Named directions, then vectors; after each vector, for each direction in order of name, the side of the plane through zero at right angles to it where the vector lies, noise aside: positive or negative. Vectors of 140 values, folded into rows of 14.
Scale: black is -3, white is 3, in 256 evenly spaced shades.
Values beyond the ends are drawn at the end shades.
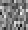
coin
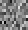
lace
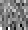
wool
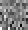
positive, positive, positive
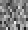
positive, positive, negative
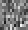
negative, positive, negative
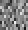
positive, positive, negative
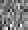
negative, positive, negative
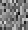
positive, negative, negative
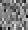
positive, negative, negative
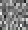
negative, negative, negative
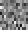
positive, positive, positive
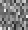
negative, positive, positive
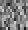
positive, positive, negative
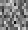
negative, negative, positive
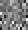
negative, negative, negative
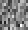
negative, positive, negative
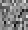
negative, positive, positive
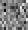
positive, negative, negative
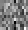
negative, negative, positive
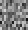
positive, positive, positive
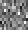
negative, positive, positive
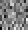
negative, negative, negative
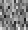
negative, negative, positive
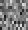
negative, negative, negative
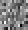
positive, negative, positive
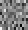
positive, positive, positive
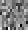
positive, negative, positive
